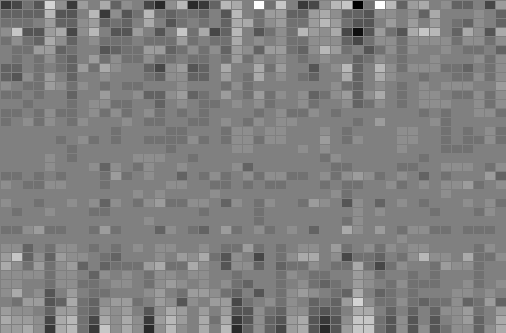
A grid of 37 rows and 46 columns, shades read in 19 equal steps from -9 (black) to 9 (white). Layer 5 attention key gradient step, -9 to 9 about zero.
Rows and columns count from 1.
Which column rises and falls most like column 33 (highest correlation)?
7
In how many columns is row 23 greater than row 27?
15
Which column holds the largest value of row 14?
35
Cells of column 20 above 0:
5
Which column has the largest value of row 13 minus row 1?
33
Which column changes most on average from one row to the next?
32
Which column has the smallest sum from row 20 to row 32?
24
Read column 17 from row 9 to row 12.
1 1 2 1
